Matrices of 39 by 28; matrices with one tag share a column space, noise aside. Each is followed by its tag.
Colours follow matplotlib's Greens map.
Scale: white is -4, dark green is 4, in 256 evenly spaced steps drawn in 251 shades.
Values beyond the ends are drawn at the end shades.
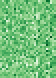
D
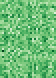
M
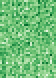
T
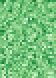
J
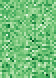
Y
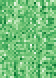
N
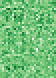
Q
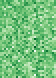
M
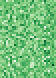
D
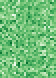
D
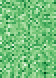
Y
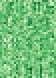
N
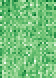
T
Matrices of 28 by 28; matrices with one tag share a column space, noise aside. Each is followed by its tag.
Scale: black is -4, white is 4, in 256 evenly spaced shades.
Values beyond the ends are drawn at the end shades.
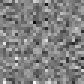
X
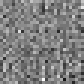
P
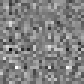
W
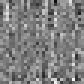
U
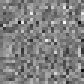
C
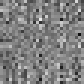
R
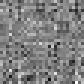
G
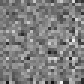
X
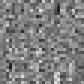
P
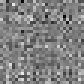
R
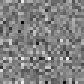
X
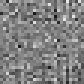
R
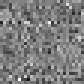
C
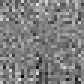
R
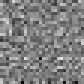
X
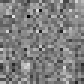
P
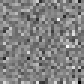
X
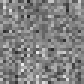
P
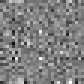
X
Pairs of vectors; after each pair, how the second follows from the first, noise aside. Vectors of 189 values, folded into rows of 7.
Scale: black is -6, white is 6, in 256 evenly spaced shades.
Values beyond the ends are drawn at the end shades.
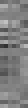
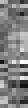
reversed, negated, scaled up.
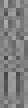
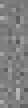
wrapped around, negated, partly zeroed.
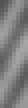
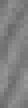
wrapped around, shrunk.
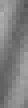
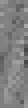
wrapped around, negated, partly zeroed.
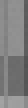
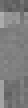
reversed, negated, partly zeroed.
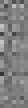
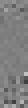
reversed, negated, partly zeroed.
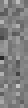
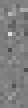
wrapped around, negated, partly zeroed.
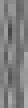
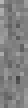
reversed, partly zeroed.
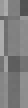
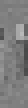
wrapped around, negated, partly zeroed.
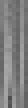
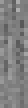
reversed, negated, partly zeroed.
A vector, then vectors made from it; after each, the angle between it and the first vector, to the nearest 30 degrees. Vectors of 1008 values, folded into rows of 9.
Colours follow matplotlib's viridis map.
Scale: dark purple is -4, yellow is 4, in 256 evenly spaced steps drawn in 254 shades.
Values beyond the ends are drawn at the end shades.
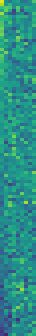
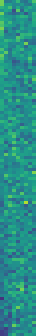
30 degrees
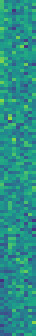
60 degrees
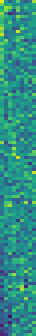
30 degrees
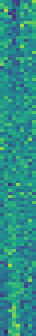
60 degrees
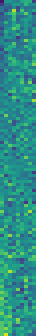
150 degrees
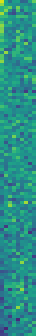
30 degrees
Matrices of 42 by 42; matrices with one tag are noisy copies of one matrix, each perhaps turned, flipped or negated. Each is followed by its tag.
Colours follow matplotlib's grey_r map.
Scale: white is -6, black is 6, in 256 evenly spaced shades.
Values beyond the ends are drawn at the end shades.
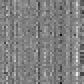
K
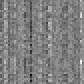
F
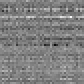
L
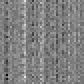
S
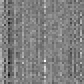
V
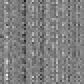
S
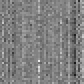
V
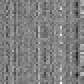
K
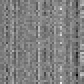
K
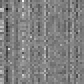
K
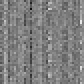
F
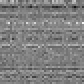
K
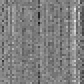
V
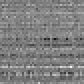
L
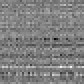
L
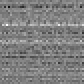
S
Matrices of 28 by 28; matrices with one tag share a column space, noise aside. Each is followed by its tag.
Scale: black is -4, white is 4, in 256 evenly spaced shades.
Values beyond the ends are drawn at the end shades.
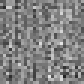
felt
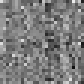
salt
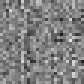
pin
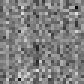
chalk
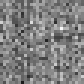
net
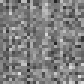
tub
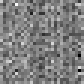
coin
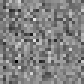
pin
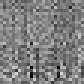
felt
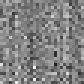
tub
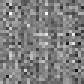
coin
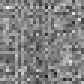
chalk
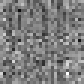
pin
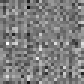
felt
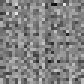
coin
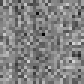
coin
